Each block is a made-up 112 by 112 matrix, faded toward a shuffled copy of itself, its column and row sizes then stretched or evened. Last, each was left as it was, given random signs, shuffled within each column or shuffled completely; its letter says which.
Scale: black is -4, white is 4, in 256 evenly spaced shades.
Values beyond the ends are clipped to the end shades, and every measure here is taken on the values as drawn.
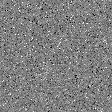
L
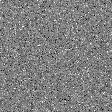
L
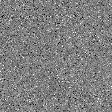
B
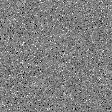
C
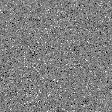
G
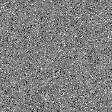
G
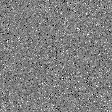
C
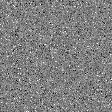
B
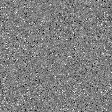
B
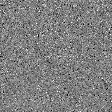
B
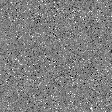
B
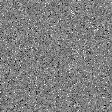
C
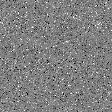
B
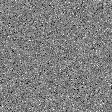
L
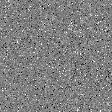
B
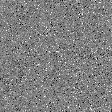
C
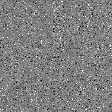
G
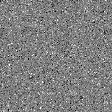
G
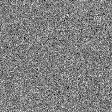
B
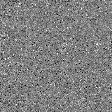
G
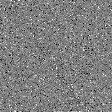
B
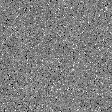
C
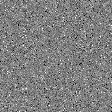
G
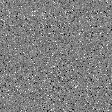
B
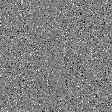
C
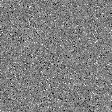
B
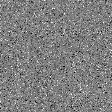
B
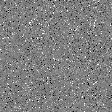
G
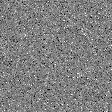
L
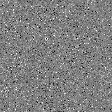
B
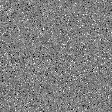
B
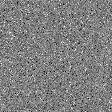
C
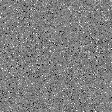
G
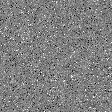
L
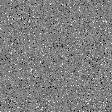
B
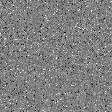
B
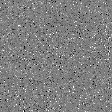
G
